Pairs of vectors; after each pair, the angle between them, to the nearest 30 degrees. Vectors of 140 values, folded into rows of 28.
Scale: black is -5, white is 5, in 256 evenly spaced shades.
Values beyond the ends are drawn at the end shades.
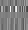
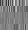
60 degrees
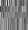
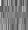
30 degrees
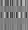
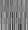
60 degrees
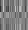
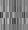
120 degrees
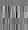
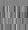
150 degrees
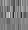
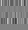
90 degrees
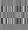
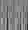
120 degrees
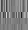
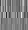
150 degrees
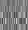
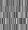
30 degrees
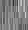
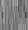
150 degrees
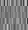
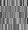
30 degrees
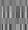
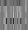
90 degrees
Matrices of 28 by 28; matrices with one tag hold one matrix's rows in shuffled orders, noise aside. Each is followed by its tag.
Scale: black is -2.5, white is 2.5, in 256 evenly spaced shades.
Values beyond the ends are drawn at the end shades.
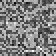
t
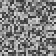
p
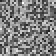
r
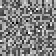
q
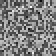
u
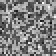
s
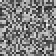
q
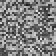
t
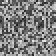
u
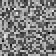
p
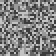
r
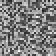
p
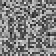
p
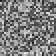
r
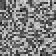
s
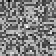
t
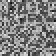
p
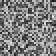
u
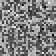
p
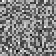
q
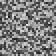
s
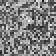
r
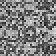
t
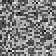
s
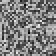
p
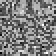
s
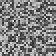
p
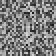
q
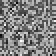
u
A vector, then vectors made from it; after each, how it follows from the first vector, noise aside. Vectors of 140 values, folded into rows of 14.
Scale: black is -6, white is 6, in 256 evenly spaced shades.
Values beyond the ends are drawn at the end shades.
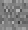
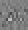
reversed, partly zeroed.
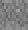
shrunk.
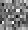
scaled up.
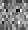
negated, scaled up.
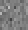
reversed, negated, partly zeroed.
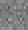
reversed, shrunk.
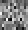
reversed, negated, scaled up.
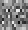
scaled up.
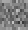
copied.
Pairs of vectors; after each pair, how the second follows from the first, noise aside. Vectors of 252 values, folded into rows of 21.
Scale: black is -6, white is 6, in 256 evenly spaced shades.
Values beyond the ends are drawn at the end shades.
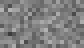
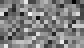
wrapped around, scaled up.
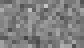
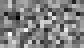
wrapped around, scaled up.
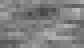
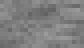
shrunk.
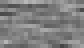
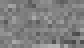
reversed, partly zeroed.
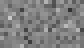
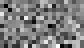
wrapped around, scaled up.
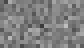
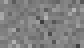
reversed, partly zeroed.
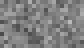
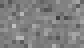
reversed, partly zeroed.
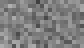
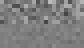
reversed, partly zeroed.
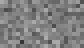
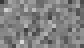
sign-scrambled.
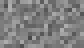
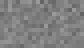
shrunk.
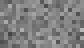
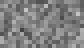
sign-scrambled.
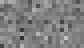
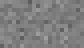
shrunk.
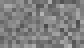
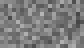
sign-scrambled.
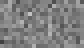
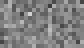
copied.
